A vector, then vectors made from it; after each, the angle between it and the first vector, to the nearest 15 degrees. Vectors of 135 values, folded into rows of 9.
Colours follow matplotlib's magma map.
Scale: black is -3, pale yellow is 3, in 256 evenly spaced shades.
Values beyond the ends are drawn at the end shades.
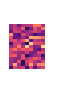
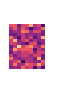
60 degrees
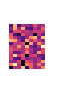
45 degrees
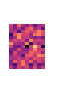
135 degrees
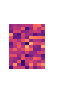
15 degrees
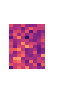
90 degrees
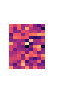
150 degrees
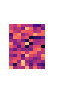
165 degrees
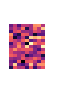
15 degrees
